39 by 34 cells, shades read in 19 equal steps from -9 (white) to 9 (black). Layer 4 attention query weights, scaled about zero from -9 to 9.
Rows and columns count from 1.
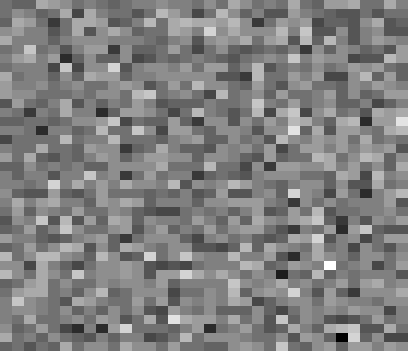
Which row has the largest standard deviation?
37
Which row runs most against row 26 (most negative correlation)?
22
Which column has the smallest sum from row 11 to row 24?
25
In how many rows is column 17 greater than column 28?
22
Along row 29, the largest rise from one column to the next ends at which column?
14
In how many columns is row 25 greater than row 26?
14
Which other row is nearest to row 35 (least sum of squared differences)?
10
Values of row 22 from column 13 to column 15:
2 1 2
